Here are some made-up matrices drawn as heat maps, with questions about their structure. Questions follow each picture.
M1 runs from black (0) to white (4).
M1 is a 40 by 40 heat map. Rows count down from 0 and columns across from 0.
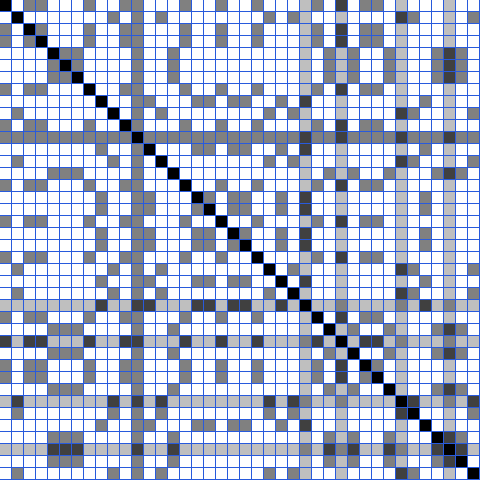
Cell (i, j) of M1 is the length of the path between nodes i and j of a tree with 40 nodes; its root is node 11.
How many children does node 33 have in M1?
7
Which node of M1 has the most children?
28
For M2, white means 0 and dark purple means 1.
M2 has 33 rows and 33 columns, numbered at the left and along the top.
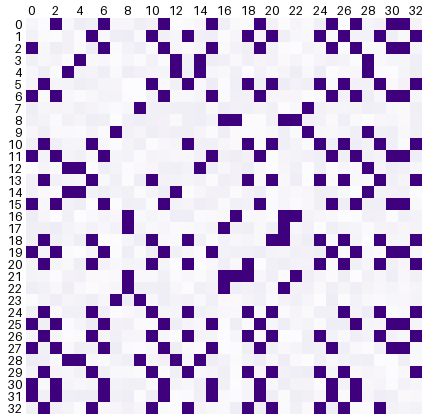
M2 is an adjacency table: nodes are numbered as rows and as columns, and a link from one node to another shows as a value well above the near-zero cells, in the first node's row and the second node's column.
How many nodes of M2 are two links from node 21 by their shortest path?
9
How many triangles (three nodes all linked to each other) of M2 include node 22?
3
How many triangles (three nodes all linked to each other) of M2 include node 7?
1
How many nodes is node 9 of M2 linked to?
3
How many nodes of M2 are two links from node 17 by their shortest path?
2
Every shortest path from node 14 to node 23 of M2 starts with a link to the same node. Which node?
node 28
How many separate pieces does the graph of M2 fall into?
3
